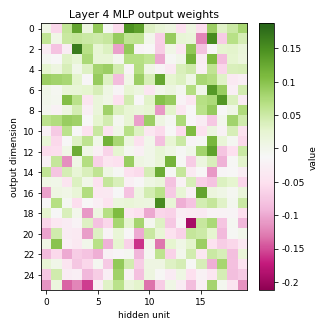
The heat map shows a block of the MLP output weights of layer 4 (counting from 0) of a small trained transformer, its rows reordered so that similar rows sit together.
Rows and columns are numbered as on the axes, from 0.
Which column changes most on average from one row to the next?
11
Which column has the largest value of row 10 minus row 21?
9
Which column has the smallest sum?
0
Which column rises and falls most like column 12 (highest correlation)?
8
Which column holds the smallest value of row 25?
4
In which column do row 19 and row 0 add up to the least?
14
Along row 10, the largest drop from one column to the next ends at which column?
15
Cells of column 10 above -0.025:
22
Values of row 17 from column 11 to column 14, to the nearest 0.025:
0.15 0.025 -0.1 -0.075
